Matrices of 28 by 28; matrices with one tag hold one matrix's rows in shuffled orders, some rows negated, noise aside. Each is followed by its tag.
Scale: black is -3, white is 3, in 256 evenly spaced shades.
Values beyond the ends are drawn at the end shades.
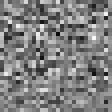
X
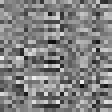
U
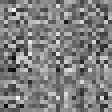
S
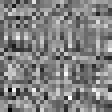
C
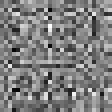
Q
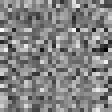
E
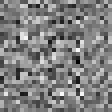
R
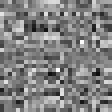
U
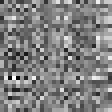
C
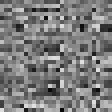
U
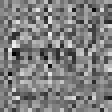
Q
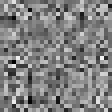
S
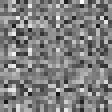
S
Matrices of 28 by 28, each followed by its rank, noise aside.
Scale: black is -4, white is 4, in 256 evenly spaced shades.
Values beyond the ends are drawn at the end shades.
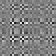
one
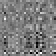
three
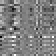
two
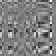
two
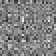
four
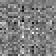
four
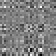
two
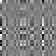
one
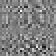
four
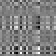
one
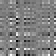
one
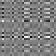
one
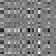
one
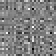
three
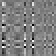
one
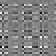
one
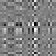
one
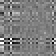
one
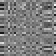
two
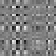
one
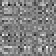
three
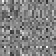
four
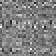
four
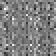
three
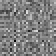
four
